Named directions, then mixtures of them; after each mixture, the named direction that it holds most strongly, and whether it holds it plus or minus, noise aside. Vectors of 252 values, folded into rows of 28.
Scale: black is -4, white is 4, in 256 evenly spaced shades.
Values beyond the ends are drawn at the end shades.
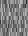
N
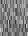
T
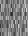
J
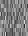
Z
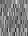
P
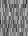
N, plus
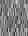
P, plus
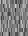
N, minus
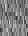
T, minus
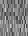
T, minus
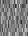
T, minus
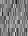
P, minus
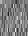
P, minus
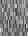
T, plus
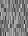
Z, minus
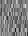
P, plus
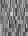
T, plus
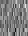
P, plus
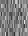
Z, plus
